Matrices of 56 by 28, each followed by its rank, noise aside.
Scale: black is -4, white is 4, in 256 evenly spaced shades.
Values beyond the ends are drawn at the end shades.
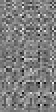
three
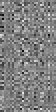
three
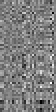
three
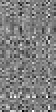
three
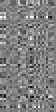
three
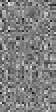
six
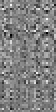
four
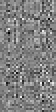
four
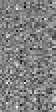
six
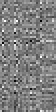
four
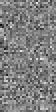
eight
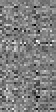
four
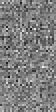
eight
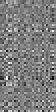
three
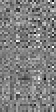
four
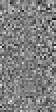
eight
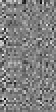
four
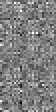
six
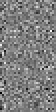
six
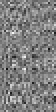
four
